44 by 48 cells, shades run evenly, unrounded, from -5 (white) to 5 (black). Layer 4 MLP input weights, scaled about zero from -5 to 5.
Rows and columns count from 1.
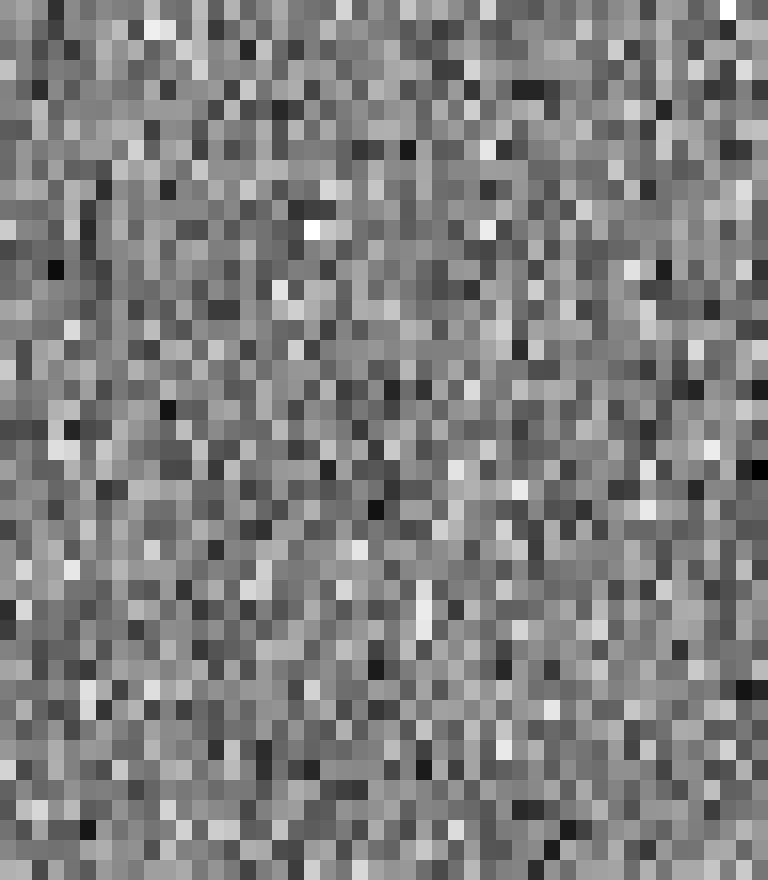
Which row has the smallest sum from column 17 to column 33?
28
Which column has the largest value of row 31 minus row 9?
13
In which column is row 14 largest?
4
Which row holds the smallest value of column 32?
38
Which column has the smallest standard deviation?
8
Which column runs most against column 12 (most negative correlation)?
5
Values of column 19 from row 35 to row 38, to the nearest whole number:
2 1 -1 0
